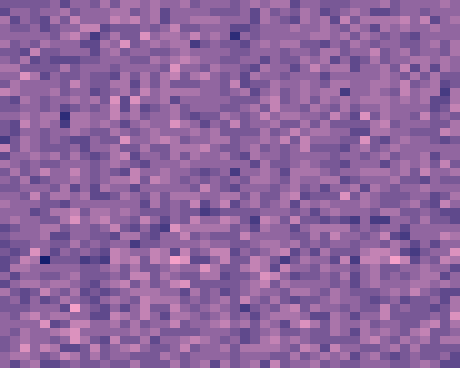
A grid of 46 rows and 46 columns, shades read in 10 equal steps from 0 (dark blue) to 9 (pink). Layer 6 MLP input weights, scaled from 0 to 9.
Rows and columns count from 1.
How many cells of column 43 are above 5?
18
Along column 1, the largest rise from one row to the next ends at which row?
19
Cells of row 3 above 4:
35
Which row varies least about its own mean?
1
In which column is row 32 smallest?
42
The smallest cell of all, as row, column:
33, 5
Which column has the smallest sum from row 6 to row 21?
7
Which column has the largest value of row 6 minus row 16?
13
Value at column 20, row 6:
2
